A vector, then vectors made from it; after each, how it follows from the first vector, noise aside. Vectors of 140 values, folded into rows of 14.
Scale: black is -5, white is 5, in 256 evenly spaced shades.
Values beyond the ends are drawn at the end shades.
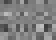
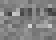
reversed, partly zeroed.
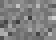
wrapped around, partly zeroed.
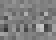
partly zeroed.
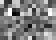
reversed, negated, scaled up.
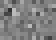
reversed, partly zeroed.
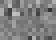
reversed, partly zeroed.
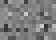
partly zeroed.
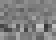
partly zeroed.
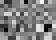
scaled up.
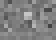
wrapped around, partly zeroed.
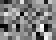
scaled up.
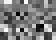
negated, scaled up.
